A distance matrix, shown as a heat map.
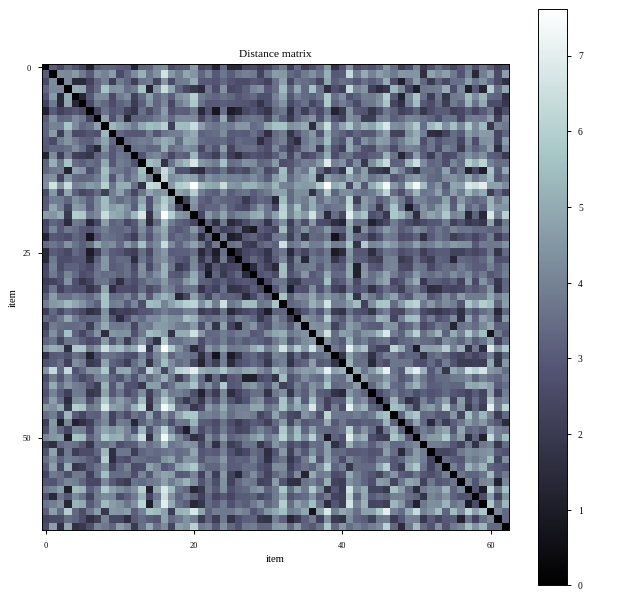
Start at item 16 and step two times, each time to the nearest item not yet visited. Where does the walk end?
43
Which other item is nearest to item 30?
33
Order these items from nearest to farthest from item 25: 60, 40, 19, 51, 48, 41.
40, 51, 48, 19, 60, 41
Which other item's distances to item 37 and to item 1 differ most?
15
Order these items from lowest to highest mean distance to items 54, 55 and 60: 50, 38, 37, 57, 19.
37, 19, 57, 50, 38
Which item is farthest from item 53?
8
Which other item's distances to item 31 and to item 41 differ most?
18
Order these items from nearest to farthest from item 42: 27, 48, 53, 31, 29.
27, 31, 29, 48, 53
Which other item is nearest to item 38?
50
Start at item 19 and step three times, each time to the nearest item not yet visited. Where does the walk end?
3
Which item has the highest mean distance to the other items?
16
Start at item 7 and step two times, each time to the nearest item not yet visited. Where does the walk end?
61
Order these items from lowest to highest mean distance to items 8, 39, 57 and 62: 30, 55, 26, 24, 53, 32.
26, 30, 55, 24, 53, 32
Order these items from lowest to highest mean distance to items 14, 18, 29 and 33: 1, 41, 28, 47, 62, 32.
28, 1, 47, 62, 32, 41
